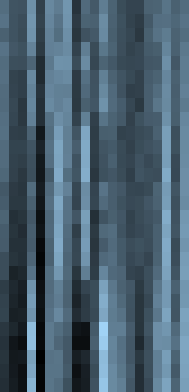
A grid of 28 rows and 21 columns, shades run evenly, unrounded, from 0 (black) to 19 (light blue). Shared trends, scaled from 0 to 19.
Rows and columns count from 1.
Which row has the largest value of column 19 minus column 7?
28
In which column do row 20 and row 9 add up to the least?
5
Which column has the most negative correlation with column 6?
19
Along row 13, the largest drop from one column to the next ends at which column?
11
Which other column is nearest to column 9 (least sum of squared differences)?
16
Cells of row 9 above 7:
15
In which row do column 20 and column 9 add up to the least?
27
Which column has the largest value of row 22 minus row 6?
12
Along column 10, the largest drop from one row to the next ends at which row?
21
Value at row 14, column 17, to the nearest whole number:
7
